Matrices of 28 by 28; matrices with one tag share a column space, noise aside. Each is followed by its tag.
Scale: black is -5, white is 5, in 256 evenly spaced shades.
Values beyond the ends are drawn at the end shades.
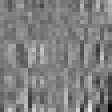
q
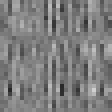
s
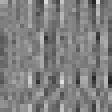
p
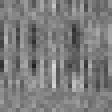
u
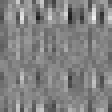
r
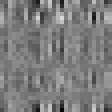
r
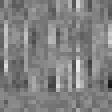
u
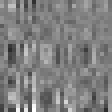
q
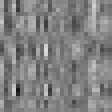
s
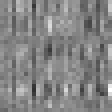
s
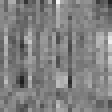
p
